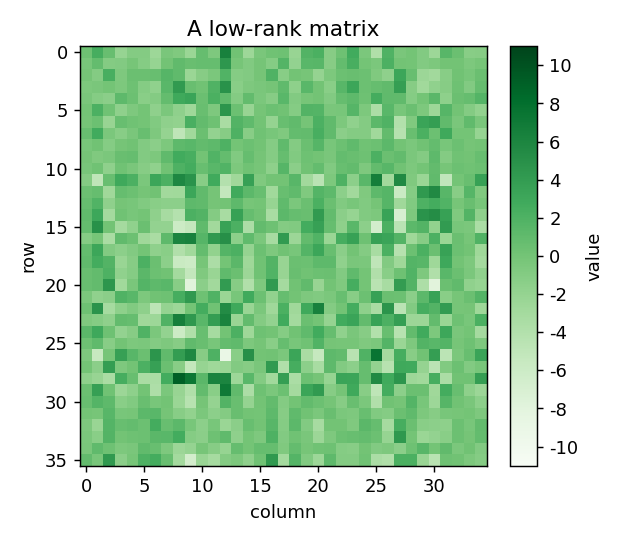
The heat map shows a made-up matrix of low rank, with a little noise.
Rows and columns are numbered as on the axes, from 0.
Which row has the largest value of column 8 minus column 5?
28
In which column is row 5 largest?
12
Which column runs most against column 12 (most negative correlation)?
18
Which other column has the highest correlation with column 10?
26
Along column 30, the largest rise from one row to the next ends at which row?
21
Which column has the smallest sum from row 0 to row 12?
6
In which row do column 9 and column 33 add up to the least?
20
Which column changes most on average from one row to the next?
9
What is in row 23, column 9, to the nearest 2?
4
